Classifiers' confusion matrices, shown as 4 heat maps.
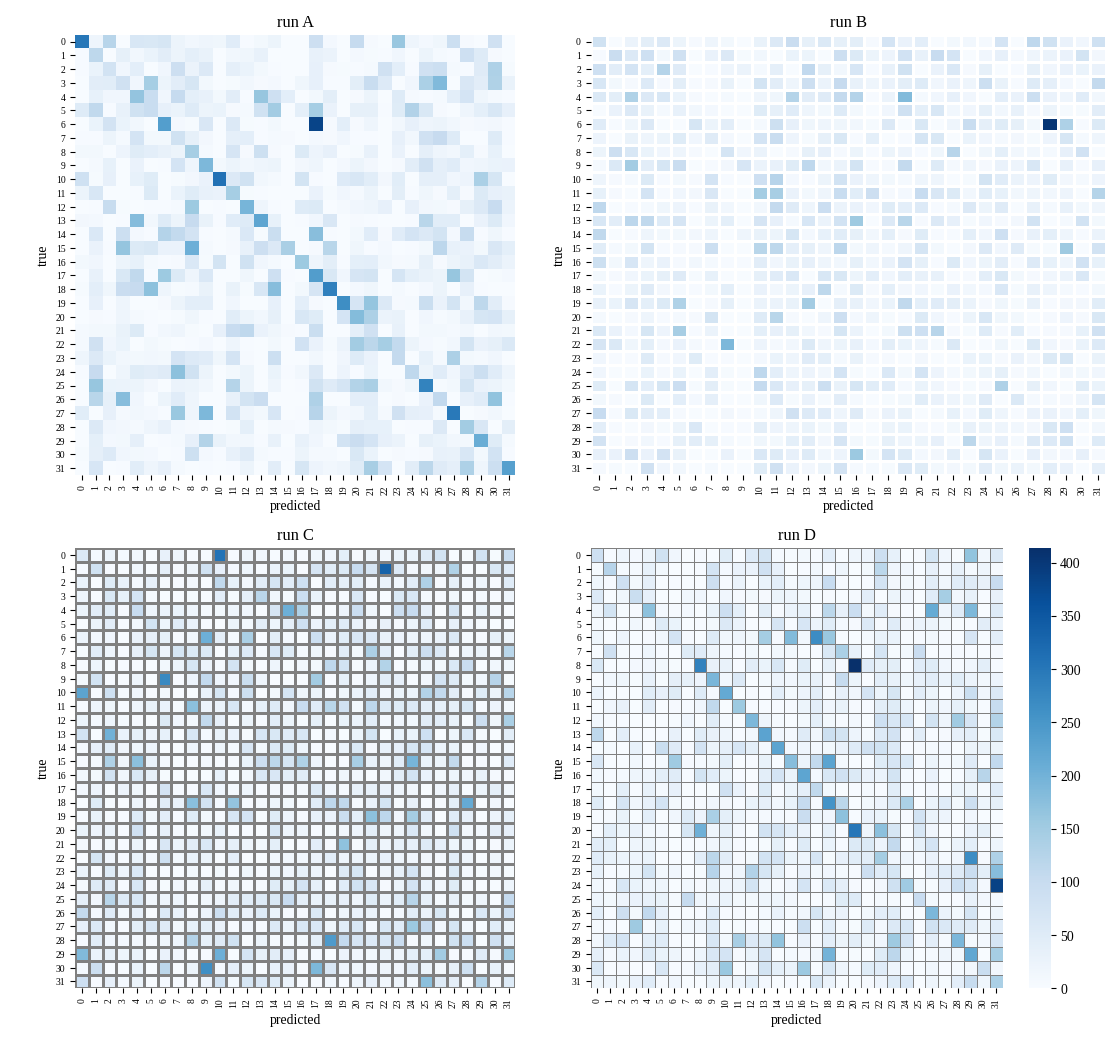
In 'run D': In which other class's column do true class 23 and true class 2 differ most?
12
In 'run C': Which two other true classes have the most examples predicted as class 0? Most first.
10, 29
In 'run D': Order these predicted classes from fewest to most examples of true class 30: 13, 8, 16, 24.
24, 8, 13, 16
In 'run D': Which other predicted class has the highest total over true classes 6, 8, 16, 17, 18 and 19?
20
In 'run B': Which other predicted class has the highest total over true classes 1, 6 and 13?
28
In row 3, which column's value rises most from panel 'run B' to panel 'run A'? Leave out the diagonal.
26
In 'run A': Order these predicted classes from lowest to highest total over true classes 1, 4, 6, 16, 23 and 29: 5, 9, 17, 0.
0, 5, 9, 17
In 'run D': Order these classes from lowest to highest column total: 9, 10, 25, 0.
25, 0, 10, 9
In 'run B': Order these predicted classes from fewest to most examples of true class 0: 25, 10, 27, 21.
21, 10, 25, 27
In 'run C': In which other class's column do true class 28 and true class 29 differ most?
18
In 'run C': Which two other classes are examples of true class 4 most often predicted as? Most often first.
15, 16
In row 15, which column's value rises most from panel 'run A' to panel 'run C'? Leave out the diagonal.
24
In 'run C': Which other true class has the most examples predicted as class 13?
3
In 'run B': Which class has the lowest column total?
9
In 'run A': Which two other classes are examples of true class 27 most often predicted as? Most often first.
9, 7
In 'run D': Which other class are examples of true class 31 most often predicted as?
29
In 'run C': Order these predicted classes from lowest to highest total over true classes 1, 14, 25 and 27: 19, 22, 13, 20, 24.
13, 19, 20, 24, 22
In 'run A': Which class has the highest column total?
17
